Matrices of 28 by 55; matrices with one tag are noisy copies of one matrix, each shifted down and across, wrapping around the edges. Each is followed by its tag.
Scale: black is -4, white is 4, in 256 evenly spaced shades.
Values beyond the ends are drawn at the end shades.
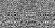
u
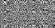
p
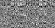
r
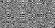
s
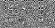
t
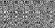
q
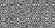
p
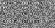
q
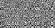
p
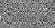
p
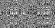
r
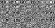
q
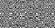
p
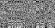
r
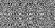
q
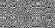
t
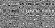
u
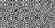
q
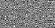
s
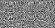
t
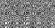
q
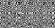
q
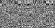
r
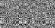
r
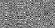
s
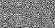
s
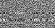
u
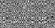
p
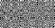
q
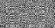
t
